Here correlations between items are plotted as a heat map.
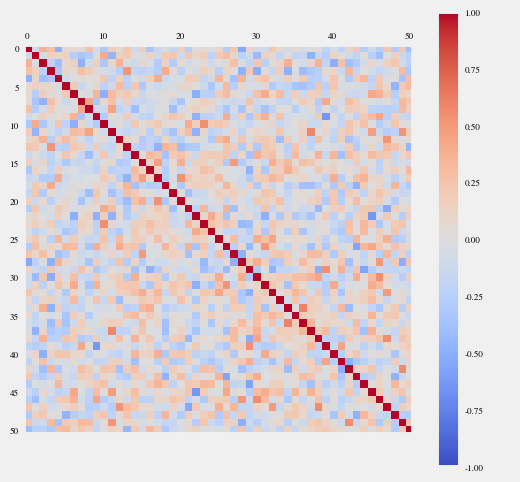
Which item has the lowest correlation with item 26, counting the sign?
43
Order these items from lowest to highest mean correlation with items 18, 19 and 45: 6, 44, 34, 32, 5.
34, 5, 44, 32, 6
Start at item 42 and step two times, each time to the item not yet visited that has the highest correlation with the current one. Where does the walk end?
11
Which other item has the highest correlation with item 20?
17
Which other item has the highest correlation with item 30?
46
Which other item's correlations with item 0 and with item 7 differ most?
2
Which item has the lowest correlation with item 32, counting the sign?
29
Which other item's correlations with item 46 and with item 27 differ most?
28
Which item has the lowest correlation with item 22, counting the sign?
45
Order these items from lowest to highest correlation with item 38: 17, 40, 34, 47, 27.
40, 17, 34, 27, 47
